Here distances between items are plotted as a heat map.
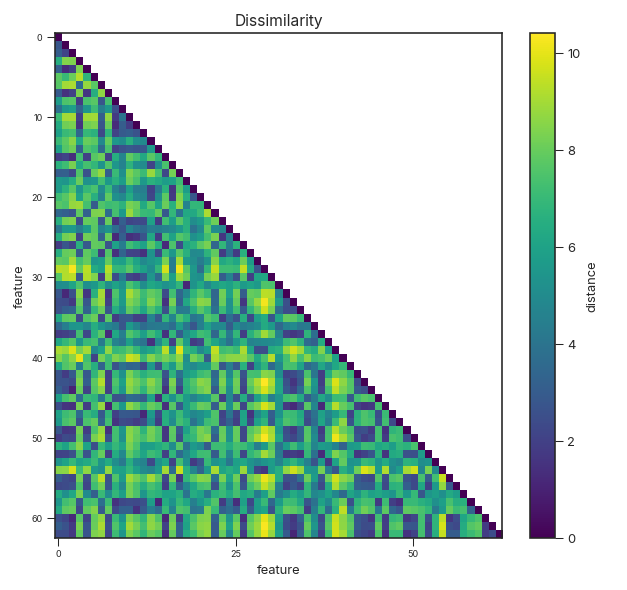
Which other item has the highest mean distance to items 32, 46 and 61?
29
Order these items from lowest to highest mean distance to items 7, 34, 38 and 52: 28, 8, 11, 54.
8, 11, 28, 54
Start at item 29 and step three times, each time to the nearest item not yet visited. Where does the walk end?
39
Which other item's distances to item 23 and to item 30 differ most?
45
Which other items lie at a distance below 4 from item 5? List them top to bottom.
21, 40, 51, 57
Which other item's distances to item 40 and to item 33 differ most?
62
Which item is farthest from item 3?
40
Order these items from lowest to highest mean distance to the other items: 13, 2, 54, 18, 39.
2, 18, 13, 54, 39
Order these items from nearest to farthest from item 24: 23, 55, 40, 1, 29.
23, 1, 55, 29, 40
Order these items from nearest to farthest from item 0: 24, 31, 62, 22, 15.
15, 62, 22, 24, 31
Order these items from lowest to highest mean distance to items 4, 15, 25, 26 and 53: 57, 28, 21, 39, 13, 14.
14, 57, 13, 28, 21, 39
